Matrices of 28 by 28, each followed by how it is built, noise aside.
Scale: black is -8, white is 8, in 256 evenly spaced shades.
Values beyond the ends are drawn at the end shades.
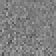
lower triangular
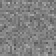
repeating columns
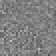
lower triangular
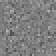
uneven columns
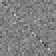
diagonal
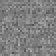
blocks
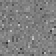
sparse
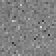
sparse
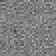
blocks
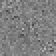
block diagonal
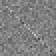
diagonal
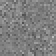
block diagonal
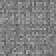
blocks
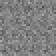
repeating columns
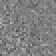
lower triangular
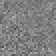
lower triangular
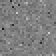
sparse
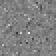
sparse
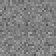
repeating columns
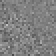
lower triangular
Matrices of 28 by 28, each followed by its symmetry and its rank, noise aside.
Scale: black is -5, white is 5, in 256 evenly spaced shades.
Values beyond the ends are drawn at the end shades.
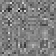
symmetric, rank four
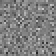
symmetric, rank five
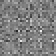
no symmetry, rank three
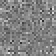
symmetric, rank five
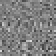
no symmetry, rank five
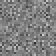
antisymmetric, rank four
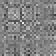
symmetric, rank three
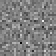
antisymmetric, rank four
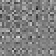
no symmetry, rank three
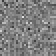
no symmetry, rank five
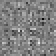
no symmetry, rank five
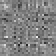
no symmetry, rank three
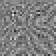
antisymmetric, rank four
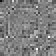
symmetric, rank four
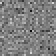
no symmetry, rank five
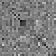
symmetric, rank four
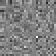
symmetric, rank three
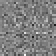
antisymmetric, rank four
